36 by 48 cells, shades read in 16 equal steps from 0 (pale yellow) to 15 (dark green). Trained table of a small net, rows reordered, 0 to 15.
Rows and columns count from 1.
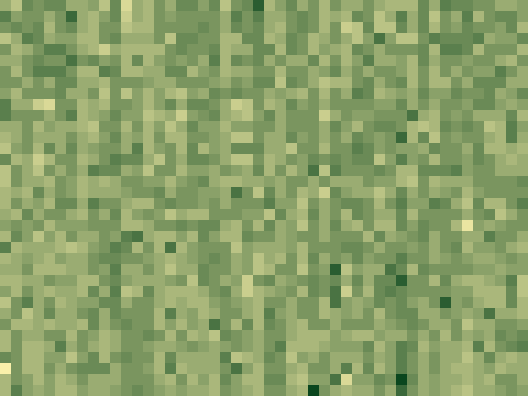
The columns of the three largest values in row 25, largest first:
31, 36, 11
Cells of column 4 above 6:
13
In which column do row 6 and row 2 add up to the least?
12
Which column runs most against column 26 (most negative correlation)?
27
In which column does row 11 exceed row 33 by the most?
7
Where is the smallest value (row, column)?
34, 1
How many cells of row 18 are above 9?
1
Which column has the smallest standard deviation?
8
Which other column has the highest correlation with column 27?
19
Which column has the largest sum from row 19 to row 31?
37
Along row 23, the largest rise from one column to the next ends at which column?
16
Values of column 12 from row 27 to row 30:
4 6 8 9
